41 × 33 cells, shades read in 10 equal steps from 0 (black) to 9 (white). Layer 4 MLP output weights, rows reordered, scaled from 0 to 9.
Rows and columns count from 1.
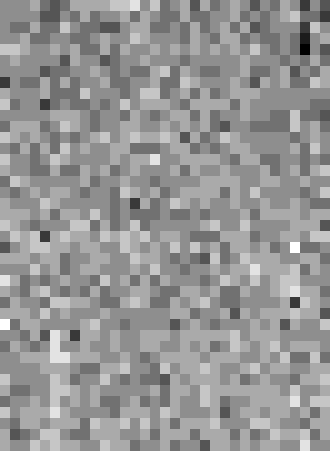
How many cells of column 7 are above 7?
1
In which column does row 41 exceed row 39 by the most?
31
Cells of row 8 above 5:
11
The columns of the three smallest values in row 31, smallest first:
8, 5, 3
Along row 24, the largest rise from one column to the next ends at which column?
22
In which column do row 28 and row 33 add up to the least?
30
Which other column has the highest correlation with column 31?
28
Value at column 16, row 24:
6
